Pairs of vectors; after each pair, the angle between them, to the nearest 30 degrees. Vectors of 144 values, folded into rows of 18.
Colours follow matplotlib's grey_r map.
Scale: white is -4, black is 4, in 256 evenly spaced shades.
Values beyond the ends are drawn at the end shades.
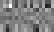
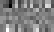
150 degrees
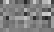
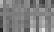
90 degrees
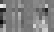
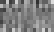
60 degrees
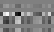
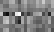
150 degrees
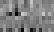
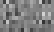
60 degrees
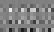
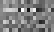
60 degrees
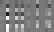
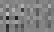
150 degrees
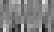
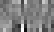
30 degrees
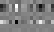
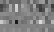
30 degrees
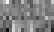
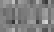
90 degrees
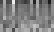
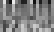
30 degrees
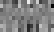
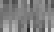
60 degrees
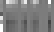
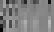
150 degrees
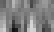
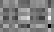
90 degrees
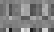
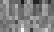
60 degrees
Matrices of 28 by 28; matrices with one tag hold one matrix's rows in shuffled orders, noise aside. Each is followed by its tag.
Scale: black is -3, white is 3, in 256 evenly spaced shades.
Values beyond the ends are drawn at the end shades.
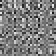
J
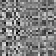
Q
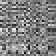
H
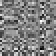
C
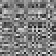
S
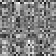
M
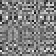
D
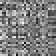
H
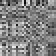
H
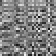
S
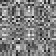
M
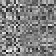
Q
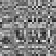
S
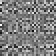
D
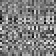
D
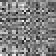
H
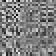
Q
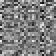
C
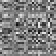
S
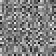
J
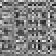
S
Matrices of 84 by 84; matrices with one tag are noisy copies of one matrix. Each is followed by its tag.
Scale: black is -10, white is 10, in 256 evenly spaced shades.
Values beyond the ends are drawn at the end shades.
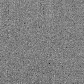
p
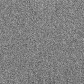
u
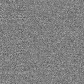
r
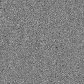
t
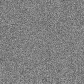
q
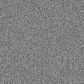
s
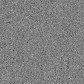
s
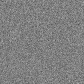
t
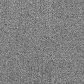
p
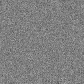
q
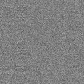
r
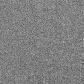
u
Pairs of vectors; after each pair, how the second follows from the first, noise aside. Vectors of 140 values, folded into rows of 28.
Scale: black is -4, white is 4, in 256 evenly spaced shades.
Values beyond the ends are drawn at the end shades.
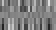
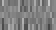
shrunk.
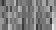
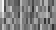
reversed.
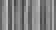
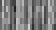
reversed.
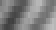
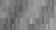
shrunk.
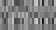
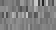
partly zeroed.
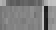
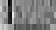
reversed.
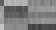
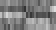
wrapped around, negated.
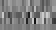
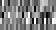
negated, scaled up.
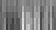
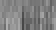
negated, shrunk.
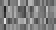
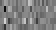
partly zeroed.
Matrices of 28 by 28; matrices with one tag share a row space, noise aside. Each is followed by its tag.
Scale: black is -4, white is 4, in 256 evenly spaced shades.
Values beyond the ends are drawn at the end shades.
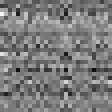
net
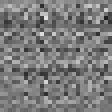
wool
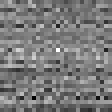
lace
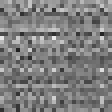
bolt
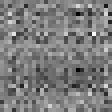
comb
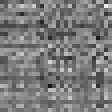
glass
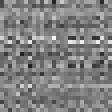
bolt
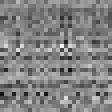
net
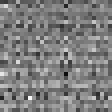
net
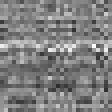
glass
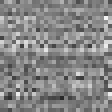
comb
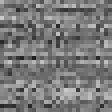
lace
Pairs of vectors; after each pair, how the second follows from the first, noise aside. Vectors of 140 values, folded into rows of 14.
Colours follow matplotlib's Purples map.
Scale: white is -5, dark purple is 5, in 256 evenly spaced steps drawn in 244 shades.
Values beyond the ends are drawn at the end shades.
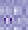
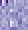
wrapped around.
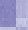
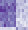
scaled up.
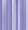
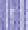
wrapped around.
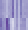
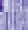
wrapped around.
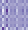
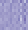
reversed, negated, shrunk.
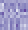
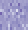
partly zeroed.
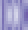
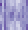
wrapped around.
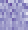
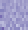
reversed, negated, shrunk.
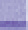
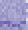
partly zeroed.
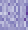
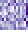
scaled up.
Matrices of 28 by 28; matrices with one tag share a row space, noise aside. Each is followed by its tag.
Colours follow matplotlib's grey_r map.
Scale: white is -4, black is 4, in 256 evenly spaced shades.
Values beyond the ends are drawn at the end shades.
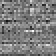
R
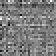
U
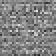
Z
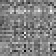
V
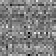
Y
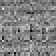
R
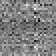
Z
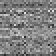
V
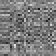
V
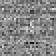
R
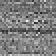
Z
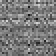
Y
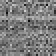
Y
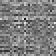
V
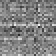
Z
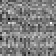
U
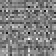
Y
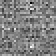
R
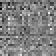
U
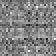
Y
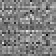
R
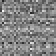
R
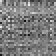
U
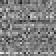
U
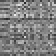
V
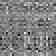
Y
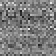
U
